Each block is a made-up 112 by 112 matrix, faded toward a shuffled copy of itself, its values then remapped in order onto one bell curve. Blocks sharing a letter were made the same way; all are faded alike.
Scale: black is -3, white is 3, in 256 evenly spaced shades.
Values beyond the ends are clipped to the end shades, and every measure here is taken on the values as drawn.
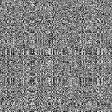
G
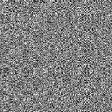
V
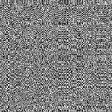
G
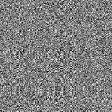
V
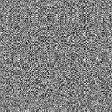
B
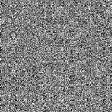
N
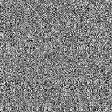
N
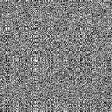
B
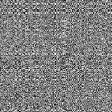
B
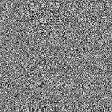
N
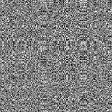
B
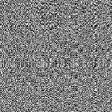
B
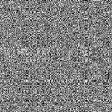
V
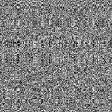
V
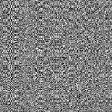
G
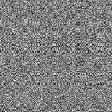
B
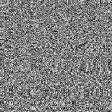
N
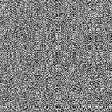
B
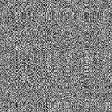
B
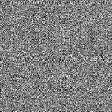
N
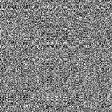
V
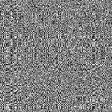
B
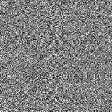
N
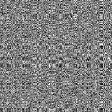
G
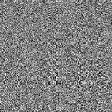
V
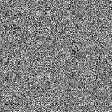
N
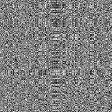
G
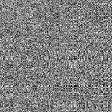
V
